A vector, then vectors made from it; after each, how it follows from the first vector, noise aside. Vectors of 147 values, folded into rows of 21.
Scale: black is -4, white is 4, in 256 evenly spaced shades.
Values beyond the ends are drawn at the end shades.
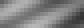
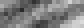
wrapped around, negated.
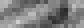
wrapped around.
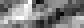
wrapped around, negated, scaled up.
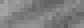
reversed, negated, shrunk.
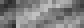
wrapped around.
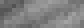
reversed, shrunk.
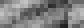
wrapped around.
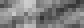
wrapped around, negated.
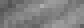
reversed, shrunk.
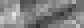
wrapped around, negated.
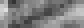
wrapped around, negated.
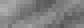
reversed, negated, shrunk.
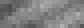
reversed, shrunk.
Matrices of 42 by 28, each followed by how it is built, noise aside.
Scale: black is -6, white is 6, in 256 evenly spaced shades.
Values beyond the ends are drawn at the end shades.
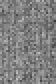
blocks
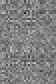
low rank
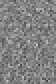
repeating columns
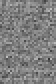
blocks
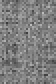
blocks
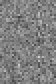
uneven columns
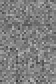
repeating columns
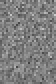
repeating columns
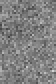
smooth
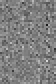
uneven columns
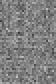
blocks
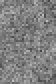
smooth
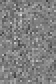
uneven columns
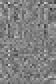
low rank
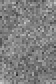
smooth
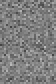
repeating columns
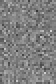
low rank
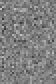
low rank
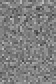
repeating columns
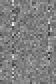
uneven columns
